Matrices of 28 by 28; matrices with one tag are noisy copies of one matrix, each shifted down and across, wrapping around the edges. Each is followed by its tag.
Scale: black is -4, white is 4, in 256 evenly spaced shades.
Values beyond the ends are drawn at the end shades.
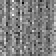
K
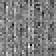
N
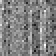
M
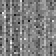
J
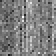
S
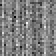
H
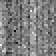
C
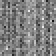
K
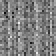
H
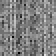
N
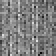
N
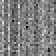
J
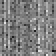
N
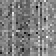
S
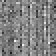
N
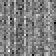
J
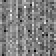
K
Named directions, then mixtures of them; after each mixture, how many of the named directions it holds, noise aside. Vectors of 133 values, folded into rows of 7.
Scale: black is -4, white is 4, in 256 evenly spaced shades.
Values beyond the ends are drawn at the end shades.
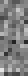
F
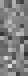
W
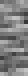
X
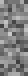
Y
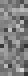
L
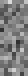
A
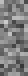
one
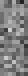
two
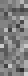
one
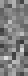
two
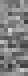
three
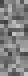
one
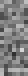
three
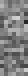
four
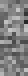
four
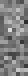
four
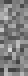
two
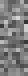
three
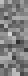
two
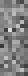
two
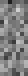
two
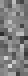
one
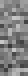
four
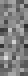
four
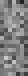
two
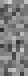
one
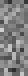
one
